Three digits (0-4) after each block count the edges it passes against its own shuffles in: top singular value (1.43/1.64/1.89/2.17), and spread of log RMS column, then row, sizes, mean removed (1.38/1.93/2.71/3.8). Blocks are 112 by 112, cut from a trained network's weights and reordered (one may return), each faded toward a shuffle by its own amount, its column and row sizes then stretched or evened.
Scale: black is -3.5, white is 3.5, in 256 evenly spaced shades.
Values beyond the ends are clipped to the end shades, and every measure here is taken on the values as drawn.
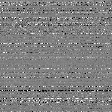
3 0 4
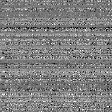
4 1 4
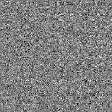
3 2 2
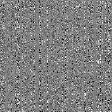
0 4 2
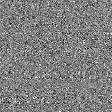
0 0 2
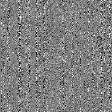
0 4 0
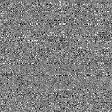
1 1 3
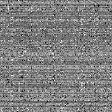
4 2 1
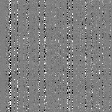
3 4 0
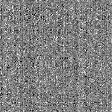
2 1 2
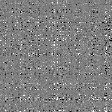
0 3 3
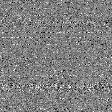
0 0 3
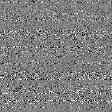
0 1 4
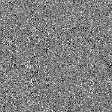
1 2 2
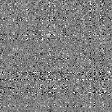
2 3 3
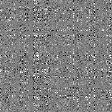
0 4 3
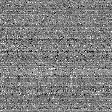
3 0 2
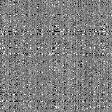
3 2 3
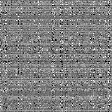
4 3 2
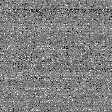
1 0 2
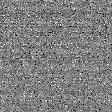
0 0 1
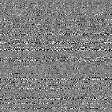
4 0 4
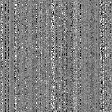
4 4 1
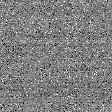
0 1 0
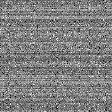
4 2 0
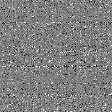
0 2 3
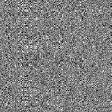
4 3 1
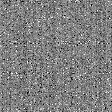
1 0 2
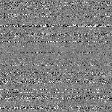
0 0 4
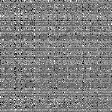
4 3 2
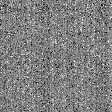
1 0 0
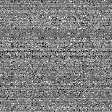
3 1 2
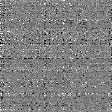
2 2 3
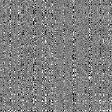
4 4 2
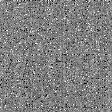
0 1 2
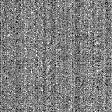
3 1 0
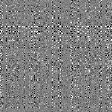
4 4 3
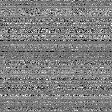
4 0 4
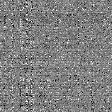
1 2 1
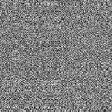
4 1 2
